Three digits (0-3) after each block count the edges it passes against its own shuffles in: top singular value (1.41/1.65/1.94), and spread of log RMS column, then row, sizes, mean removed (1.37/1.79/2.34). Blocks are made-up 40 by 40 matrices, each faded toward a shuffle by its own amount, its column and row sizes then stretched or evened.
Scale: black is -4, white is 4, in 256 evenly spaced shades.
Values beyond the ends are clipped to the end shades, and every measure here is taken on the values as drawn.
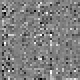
0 3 2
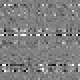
3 0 3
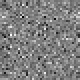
2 1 0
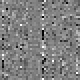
2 3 1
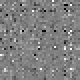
1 2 2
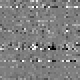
1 1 3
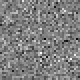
1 0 0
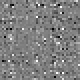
0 2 2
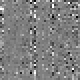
2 3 1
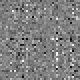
0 2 2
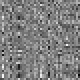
3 3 0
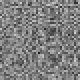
3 1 0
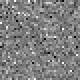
1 0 1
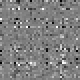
1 2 3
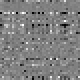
3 1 3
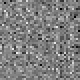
2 0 1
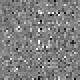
2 1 1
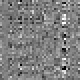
3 3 1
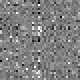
3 2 1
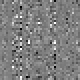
2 3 0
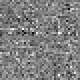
1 2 2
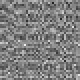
3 0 0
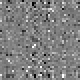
2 2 2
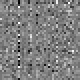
1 3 1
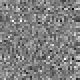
2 0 1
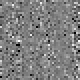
0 3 0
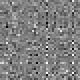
3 2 2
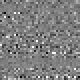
2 0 3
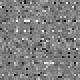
1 0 3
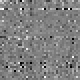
1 1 3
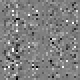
0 3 1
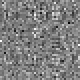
2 1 0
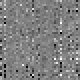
1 3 1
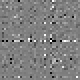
3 2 2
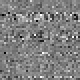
2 0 3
